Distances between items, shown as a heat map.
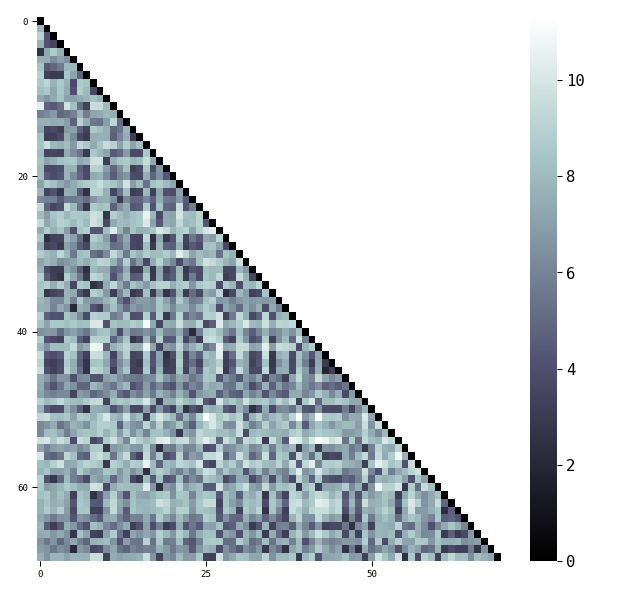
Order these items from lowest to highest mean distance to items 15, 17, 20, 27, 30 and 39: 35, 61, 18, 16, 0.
35, 61, 18, 0, 16
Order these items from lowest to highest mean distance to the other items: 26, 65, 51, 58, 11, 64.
65, 64, 11, 58, 26, 51
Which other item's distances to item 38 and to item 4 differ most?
0
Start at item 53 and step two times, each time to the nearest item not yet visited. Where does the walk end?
31
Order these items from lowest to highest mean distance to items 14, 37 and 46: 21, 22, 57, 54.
22, 54, 21, 57
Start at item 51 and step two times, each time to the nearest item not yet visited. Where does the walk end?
58
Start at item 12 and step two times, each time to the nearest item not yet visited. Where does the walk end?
40
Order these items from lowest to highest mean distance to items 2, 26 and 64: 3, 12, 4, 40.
3, 12, 40, 4
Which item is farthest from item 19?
54
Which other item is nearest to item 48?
68
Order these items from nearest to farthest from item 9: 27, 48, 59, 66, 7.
66, 27, 48, 59, 7
